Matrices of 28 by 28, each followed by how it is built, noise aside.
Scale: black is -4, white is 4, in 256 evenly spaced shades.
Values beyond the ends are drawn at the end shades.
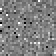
sparse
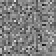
repeating rows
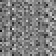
repeating rows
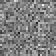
blocks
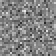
repeating rows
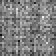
blocks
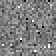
sparse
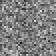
repeating rows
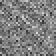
Toeplitz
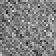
Toeplitz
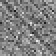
Toeplitz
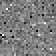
sparse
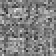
blocks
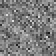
Toeplitz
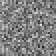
repeating rows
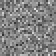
repeating rows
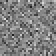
Toeplitz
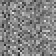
repeating rows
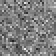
Toeplitz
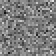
repeating rows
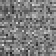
blocks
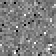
sparse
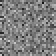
repeating rows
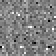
sparse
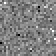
sparse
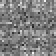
blocks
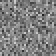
blocks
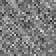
Toeplitz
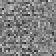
blocks
